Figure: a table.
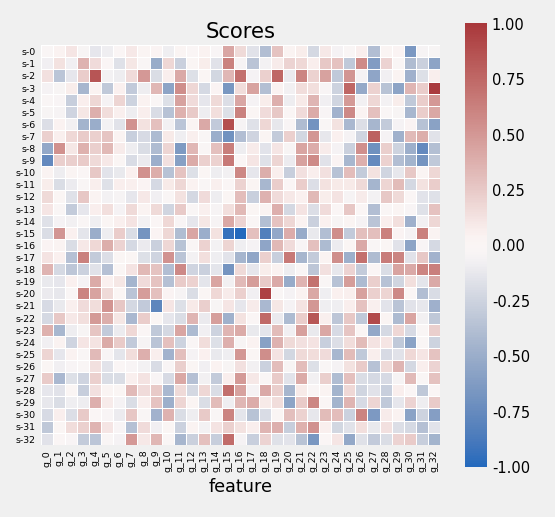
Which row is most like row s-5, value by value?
s-4
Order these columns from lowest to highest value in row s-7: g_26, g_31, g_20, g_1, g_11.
g_26, g_11, g_1, g_20, g_31
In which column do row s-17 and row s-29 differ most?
g_20
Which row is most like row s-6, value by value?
s-32
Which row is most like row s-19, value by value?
s-29
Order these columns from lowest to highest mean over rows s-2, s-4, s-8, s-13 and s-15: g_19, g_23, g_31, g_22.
g_31, g_23, g_22, g_19
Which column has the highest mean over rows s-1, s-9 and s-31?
g_15
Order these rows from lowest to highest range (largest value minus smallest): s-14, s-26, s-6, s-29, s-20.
s-26, s-14, s-29, s-20, s-6
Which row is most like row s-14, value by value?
s-0
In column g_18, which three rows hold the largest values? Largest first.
s-20, s-22, s-25
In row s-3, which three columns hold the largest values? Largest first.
g_32, g_25, g_11
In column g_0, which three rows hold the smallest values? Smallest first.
s-9, s-8, s-31
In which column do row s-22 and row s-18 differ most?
g_22
